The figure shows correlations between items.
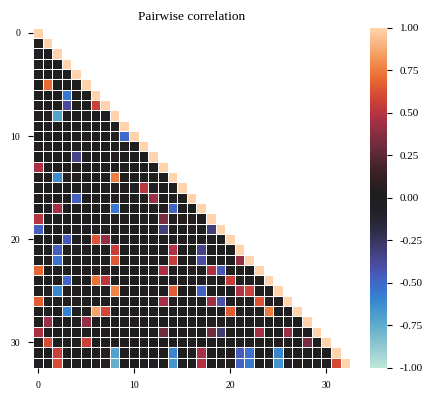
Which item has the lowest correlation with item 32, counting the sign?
8
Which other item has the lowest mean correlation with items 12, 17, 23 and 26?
19
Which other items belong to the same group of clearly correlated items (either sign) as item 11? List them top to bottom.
15
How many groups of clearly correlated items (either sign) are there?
7
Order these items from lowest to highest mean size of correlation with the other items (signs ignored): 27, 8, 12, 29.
12, 29, 27, 8
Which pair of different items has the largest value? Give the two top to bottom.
6, 27
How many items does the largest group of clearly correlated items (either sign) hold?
9
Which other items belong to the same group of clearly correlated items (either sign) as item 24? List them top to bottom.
3, 6, 7, 20, 27
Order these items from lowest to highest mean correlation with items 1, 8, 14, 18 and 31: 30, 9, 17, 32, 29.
32, 17, 9, 29, 30
